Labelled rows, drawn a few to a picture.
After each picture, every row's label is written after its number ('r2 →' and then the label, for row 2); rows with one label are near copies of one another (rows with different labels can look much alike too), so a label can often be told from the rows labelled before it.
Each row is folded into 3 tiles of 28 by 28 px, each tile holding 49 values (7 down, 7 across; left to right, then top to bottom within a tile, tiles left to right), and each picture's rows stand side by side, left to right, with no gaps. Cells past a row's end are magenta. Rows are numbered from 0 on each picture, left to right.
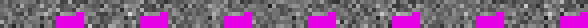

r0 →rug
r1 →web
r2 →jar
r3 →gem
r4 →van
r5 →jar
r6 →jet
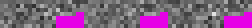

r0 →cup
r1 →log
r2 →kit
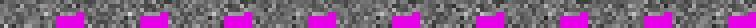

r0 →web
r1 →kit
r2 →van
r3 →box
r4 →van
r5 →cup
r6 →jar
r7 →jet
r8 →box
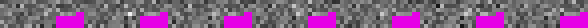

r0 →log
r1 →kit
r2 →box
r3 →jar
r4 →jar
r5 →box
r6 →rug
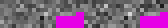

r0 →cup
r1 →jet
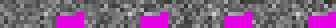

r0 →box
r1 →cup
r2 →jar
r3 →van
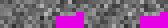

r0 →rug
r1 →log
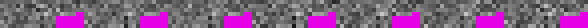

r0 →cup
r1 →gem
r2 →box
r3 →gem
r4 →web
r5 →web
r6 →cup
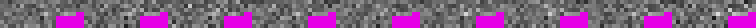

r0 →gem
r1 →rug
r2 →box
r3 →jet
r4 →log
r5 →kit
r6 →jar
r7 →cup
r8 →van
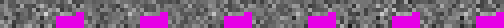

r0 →cup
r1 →cup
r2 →van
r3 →van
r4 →rug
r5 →rug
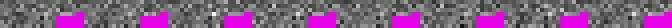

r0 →cup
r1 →log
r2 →kit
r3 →box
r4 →box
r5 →box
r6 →cup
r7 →van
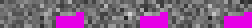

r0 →rug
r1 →van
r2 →jar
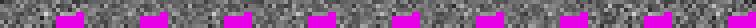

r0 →van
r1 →log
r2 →box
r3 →kit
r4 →web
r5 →cup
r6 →web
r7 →cup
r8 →jar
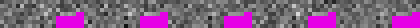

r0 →log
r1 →box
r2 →gem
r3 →jar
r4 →box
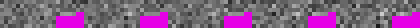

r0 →jar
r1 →web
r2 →rug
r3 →jet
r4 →box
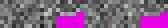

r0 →rug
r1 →jar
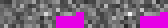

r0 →kit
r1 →kit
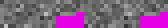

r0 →web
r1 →web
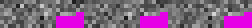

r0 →jar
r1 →jet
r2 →cup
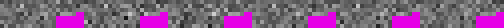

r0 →jet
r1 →van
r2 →cup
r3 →cup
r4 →box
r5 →jar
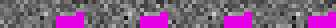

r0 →van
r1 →van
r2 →van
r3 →gem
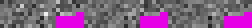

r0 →jet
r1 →rug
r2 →gem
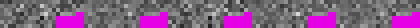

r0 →jet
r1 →web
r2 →rug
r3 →kit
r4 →web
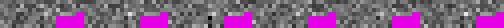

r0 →cup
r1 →kit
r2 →gem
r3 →log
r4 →van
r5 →kit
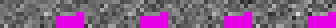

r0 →web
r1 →web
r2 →jar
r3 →web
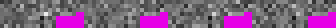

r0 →kit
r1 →rug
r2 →gem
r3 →jar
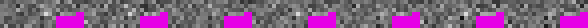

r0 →web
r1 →log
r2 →jar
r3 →van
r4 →box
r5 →van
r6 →box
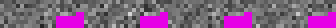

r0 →box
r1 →log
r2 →rug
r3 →web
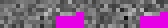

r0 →rug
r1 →cup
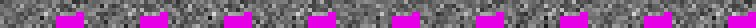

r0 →van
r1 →log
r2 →van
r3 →rug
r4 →gem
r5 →cup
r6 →rug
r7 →log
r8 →van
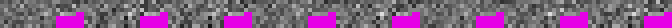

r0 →van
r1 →rug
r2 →rug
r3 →jar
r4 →jet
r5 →jar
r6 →kit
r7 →rug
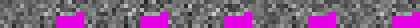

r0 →rug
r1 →rug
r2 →log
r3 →cup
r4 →web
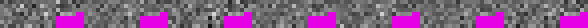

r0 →jet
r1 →jar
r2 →rug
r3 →log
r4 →web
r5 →box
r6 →rug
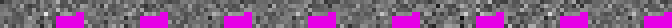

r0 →kit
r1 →log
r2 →van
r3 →web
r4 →web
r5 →gem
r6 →web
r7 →van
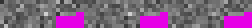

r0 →web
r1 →kit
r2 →web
